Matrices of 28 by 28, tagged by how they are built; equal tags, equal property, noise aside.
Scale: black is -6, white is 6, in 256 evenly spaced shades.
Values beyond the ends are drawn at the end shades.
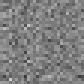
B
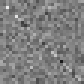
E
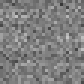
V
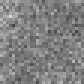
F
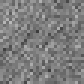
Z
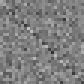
E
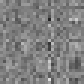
B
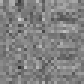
B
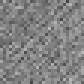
Z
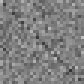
E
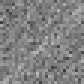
Z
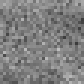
F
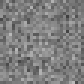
V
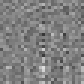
B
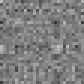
B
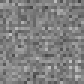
V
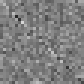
E
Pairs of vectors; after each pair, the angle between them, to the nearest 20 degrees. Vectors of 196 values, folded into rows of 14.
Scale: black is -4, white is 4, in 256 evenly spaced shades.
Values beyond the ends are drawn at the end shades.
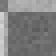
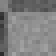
160 degrees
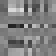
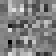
40 degrees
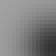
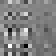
80 degrees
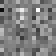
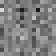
160 degrees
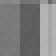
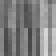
40 degrees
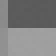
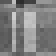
100 degrees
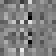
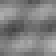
100 degrees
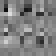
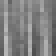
80 degrees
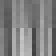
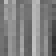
100 degrees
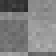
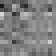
60 degrees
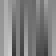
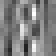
120 degrees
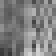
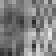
20 degrees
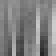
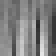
160 degrees
